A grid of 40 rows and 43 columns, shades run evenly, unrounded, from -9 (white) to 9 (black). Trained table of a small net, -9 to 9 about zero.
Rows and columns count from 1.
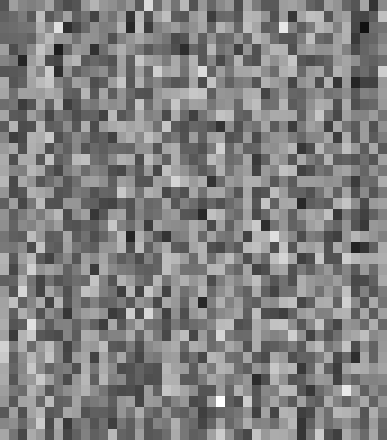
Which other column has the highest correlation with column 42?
40
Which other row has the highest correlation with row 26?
17
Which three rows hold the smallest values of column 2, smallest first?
28, 12, 14
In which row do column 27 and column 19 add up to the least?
36
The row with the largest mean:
19
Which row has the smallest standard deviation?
4
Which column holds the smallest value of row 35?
5
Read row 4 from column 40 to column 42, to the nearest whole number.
5 2 2
